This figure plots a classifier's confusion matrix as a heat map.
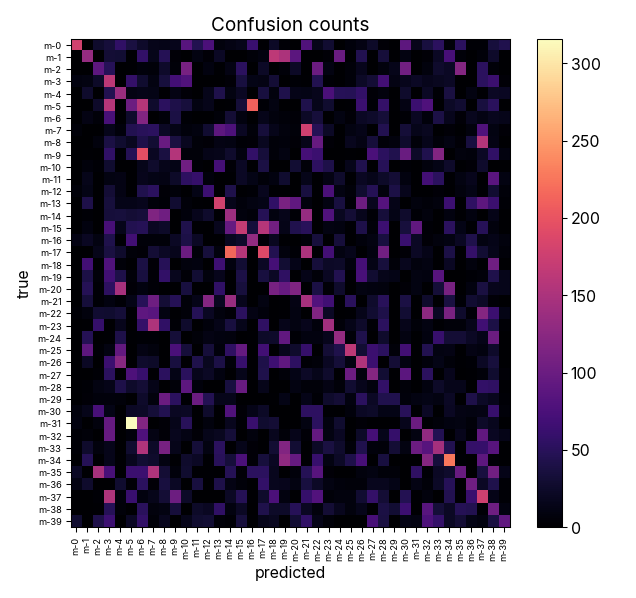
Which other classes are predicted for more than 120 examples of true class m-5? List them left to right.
m-3, m-6, m-16
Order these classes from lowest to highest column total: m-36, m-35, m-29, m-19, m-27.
m-29, m-35, m-36, m-27, m-19
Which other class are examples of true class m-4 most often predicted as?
m-23
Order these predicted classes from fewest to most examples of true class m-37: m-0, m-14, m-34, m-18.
m-0, m-14, m-34, m-18
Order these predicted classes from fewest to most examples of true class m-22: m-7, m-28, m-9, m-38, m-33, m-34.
m-9, m-33, m-28, m-38, m-7, m-34
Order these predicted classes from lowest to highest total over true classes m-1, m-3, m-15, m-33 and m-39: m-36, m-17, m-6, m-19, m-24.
m-36, m-24, m-17, m-19, m-6
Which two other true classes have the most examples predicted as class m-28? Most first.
m-17, m-13
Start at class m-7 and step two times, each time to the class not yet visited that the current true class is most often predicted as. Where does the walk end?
m-14
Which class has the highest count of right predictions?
m-34
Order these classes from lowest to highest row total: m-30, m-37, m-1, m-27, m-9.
m-30, m-27, m-1, m-37, m-9
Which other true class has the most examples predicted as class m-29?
m-32
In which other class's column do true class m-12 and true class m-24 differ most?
m-19
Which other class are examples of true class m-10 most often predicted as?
m-13
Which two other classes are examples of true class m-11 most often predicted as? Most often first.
m-38, m-32
